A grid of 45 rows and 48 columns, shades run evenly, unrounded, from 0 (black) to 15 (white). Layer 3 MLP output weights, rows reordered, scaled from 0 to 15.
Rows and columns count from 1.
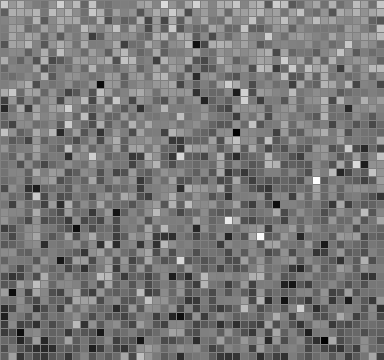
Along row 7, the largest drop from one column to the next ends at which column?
35
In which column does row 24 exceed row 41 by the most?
28
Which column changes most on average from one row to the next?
5
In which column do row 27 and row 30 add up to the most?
33
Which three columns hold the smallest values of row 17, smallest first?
30, 8, 13
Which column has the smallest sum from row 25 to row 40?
15
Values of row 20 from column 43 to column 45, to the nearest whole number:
5 6 9
